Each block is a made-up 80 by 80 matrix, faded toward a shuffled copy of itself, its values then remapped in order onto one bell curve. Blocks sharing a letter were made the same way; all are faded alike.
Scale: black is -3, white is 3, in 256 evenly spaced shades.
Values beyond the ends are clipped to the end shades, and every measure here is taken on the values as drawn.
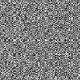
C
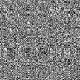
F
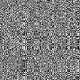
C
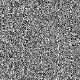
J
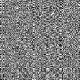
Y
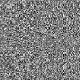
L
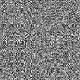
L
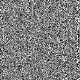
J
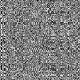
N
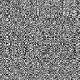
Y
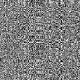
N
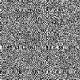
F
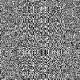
N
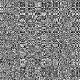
C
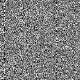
J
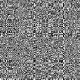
C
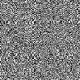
L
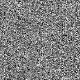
J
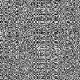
C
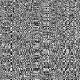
C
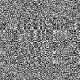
F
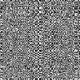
C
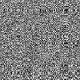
Y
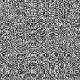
Y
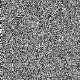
J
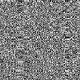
F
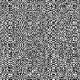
C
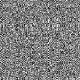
L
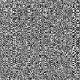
N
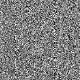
J
